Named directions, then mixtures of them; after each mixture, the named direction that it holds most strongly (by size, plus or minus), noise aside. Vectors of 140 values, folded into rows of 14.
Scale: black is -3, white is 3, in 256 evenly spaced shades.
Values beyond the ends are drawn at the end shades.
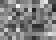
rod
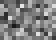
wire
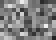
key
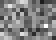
key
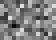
wire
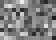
key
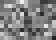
key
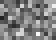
wire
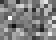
rod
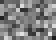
wire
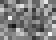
rod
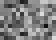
key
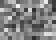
rod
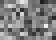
key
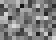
wire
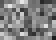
key
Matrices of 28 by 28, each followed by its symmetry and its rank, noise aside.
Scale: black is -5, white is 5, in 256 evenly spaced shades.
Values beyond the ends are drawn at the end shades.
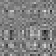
no symmetry, rank two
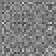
symmetric, rank three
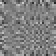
antisymmetric, rank two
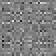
no symmetry, rank three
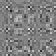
symmetric, rank three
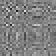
antisymmetric, rank two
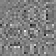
antisymmetric, rank four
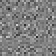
symmetric, rank four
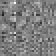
no symmetry, rank four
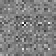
symmetric, rank three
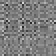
no symmetry, rank three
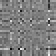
antisymmetric, rank two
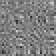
antisymmetric, rank four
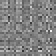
no symmetry, rank three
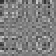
symmetric, rank two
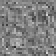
antisymmetric, rank four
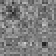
symmetric, rank three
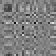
no symmetry, rank three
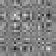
symmetric, rank two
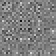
symmetric, rank four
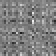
antisymmetric, rank two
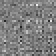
no symmetry, rank four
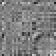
symmetric, rank four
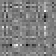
antisymmetric, rank two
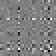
antisymmetric, rank two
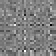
antisymmetric, rank two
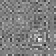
symmetric, rank four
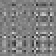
antisymmetric, rank two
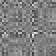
symmetric, rank two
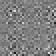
symmetric, rank two
